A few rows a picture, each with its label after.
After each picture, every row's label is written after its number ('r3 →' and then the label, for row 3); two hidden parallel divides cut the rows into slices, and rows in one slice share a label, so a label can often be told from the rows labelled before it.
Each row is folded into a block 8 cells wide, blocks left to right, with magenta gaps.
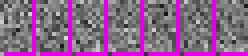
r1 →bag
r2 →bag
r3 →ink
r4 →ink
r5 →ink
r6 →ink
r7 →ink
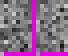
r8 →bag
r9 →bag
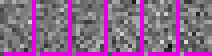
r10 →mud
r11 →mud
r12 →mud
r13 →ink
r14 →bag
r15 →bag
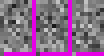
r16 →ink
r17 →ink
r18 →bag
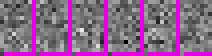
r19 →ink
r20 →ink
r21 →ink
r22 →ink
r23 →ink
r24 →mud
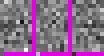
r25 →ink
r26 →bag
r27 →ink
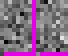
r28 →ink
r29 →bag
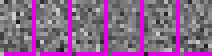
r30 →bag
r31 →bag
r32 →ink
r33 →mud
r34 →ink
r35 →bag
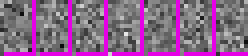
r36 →ink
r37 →bag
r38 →bag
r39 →bag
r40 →mud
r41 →bag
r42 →ink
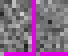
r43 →bag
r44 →mud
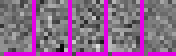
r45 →mud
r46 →bag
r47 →ink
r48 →ink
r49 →mud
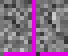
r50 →ink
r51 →ink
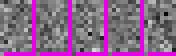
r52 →mud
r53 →mud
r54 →ink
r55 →mud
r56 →ink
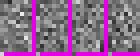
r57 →bag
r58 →bag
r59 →ink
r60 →bag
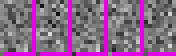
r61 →ink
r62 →ink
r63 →ink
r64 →bag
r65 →ink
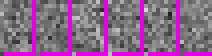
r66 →ink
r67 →mud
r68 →bag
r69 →mud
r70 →mud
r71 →mud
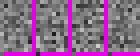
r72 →ink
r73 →ink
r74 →ink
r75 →mud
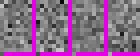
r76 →ink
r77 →ink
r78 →mud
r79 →bag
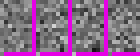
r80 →mud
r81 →bag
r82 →bag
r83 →bag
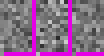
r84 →mud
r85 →bag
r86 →mud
